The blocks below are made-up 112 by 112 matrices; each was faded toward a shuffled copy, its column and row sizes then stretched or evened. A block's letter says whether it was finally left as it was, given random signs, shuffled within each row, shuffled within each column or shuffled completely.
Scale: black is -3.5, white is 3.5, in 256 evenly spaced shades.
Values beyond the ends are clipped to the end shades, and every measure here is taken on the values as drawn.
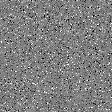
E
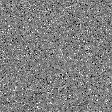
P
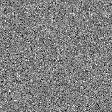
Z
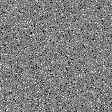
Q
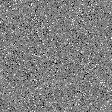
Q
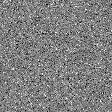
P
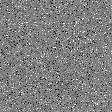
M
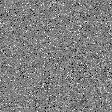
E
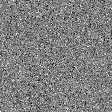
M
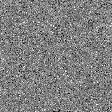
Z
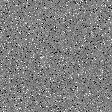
M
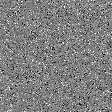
M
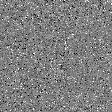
E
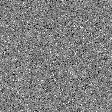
P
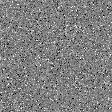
P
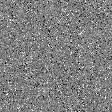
Q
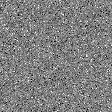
Q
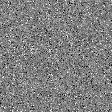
E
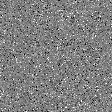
E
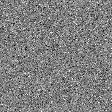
P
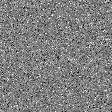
M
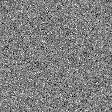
Q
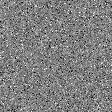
M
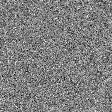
M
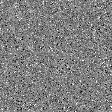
E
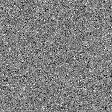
P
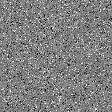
Q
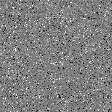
Z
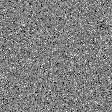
M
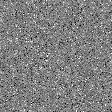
Q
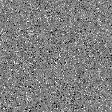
Z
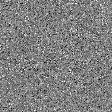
E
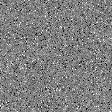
Z
